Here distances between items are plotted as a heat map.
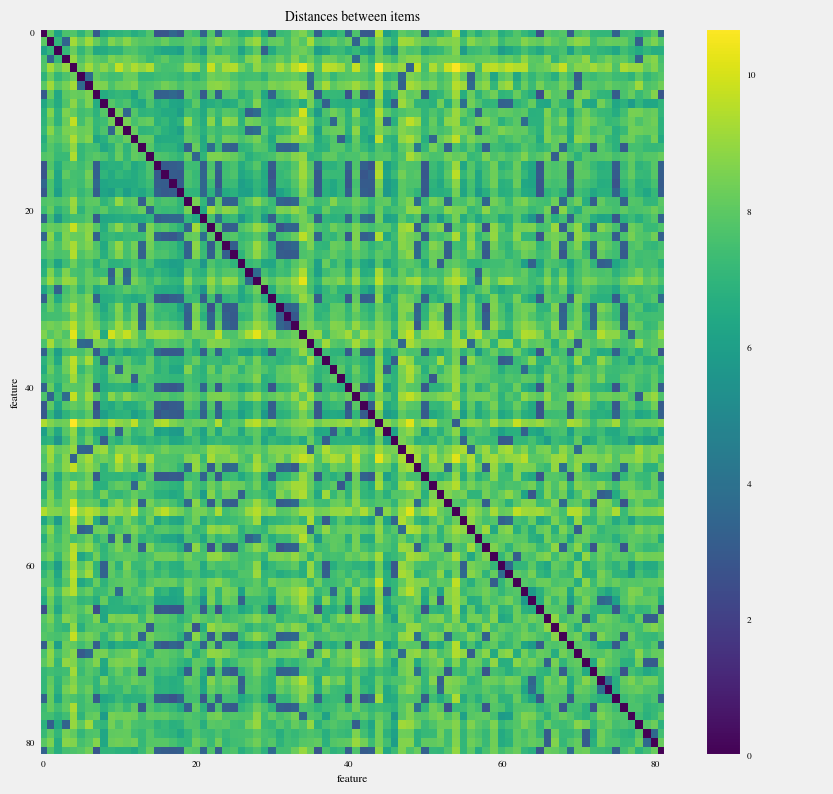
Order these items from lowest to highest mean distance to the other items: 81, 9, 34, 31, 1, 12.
81, 31, 9, 12, 1, 34
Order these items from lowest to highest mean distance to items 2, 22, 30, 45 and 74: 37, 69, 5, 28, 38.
69, 38, 37, 5, 28
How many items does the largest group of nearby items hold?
18
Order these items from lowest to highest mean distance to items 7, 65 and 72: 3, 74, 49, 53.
53, 49, 74, 3
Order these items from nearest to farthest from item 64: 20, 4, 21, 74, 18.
74, 21, 18, 20, 4
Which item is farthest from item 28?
34
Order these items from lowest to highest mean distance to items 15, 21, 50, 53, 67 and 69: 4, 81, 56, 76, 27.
81, 76, 27, 56, 4
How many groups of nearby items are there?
16
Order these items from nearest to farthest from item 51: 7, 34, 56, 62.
7, 62, 56, 34
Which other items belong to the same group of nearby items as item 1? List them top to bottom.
3, 41, 78
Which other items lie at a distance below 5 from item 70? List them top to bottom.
5, 6, 35, 47, 56
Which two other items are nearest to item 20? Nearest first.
67, 14
